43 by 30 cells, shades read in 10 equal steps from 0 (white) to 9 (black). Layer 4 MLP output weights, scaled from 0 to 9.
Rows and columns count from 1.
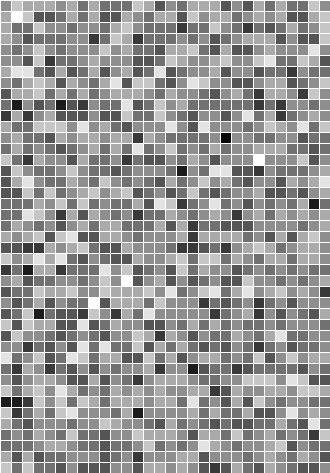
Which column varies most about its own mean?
3
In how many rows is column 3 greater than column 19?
18
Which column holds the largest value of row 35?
13
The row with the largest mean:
34
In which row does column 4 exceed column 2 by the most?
2
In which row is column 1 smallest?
33
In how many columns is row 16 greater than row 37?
16
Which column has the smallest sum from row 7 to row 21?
30
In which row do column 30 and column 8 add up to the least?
12
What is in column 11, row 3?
3
